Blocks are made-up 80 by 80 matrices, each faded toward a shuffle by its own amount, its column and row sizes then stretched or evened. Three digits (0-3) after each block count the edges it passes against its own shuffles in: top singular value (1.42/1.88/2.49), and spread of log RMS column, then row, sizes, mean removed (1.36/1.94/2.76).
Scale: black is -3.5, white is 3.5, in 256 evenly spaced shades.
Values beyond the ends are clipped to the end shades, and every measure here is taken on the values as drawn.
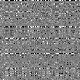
3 0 3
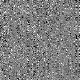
2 2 0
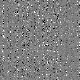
0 3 1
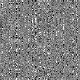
2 3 0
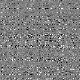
1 2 3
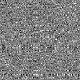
2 0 2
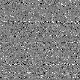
1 0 2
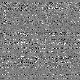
0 1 3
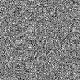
2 0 0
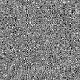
2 1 0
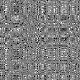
3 2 2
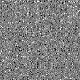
2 0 1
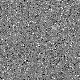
0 0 0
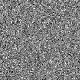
1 0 0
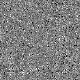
0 2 1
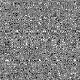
2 0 2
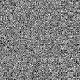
2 1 0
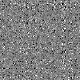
0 2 2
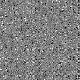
2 1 0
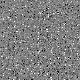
0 1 1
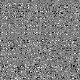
1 0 3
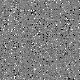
0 2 1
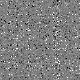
0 2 2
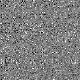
1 2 2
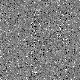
0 2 0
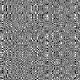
3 3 1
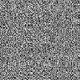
2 2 0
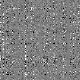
0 3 2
